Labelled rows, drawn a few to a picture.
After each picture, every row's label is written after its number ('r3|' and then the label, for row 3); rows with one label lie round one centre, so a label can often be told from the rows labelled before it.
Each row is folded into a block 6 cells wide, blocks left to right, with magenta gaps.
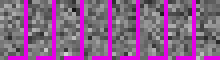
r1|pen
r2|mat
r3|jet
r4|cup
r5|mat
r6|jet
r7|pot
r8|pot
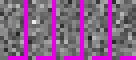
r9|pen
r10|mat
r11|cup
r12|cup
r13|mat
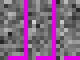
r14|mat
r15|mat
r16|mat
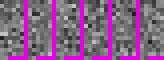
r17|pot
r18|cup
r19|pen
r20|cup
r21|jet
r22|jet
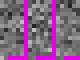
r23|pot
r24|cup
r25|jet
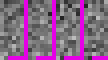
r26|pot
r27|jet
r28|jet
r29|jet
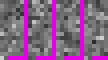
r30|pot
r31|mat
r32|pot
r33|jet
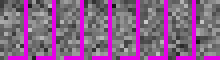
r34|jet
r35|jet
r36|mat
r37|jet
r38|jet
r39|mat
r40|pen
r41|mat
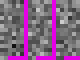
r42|pen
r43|mat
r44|mat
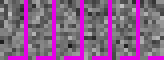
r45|mat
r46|mat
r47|jet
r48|pot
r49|pen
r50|jet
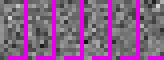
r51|pen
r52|pen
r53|cup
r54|mat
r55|mat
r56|cup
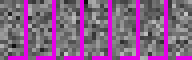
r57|pen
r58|cup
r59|jet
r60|mat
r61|jet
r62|pot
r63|jet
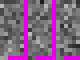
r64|pot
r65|cup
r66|pen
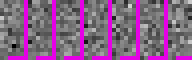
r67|pen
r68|mat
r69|jet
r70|mat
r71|cup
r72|pen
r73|mat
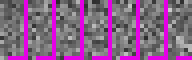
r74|pot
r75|cup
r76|jet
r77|jet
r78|cup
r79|cup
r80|cup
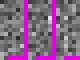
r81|pot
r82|pot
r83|cup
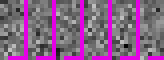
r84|pot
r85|pen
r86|cup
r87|mat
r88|pen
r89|pot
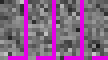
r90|pot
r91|pot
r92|jet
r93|jet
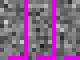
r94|mat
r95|pen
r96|cup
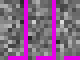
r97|pen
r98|mat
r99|mat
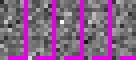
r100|mat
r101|pot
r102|mat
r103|mat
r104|mat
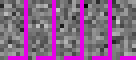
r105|jet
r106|pen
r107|cup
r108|jet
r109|mat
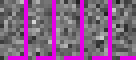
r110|mat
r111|mat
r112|pen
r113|jet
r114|cup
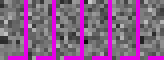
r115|mat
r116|cup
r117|cup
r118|mat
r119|cup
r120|mat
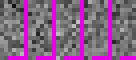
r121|jet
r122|pen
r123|pot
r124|mat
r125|mat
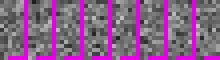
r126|cup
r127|pot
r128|pen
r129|pen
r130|mat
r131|mat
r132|pen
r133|cup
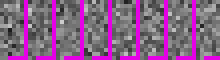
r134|pen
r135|cup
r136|mat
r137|cup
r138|jet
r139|jet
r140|cup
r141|cup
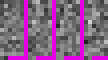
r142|jet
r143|mat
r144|mat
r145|mat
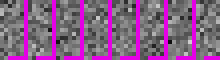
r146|cup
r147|jet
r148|mat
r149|pot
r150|cup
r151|pen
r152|mat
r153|cup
